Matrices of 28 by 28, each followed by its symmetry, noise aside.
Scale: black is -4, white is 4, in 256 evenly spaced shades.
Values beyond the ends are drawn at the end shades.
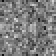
mirrored top to bottom.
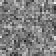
no symmetry.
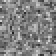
mirrored top to bottom.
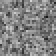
mirrored top to bottom.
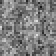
mirrored top to bottom.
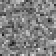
no symmetry.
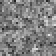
no symmetry.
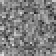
mirrored top to bottom.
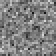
symmetric.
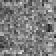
mirrored top to bottom.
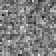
no symmetry.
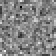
symmetric across the other diagonal.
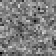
no symmetry.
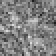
symmetric across the other diagonal.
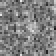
mirrored top to bottom.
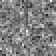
symmetric across the other diagonal.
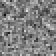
no symmetry.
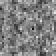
mirrored top to bottom.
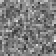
no symmetry.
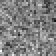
no symmetry.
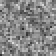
symmetric across the other diagonal.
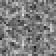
mirrored top to bottom.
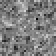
symmetric.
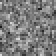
no symmetry.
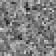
no symmetry.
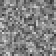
no symmetry.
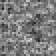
mirrored top to bottom.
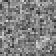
symmetric.
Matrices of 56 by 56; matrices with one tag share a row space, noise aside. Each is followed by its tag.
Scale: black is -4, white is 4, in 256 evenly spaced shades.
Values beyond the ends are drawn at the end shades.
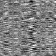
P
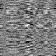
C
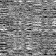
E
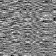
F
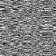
F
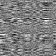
F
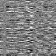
C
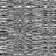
E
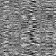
P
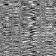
P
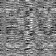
C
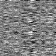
P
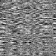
F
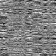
E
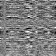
C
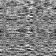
C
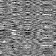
F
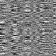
F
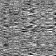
P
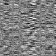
P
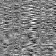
P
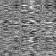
P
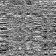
E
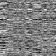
E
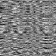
F
